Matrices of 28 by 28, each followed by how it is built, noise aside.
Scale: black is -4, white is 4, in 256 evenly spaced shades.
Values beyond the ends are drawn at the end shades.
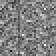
repeating rows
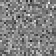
noise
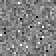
sparse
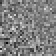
lower triangular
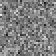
noise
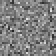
repeating rows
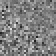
lower triangular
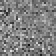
lower triangular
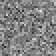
noise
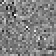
banded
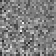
lower triangular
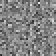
repeating rows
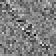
banded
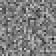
noise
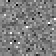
sparse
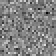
noise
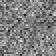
Hankel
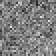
Hankel
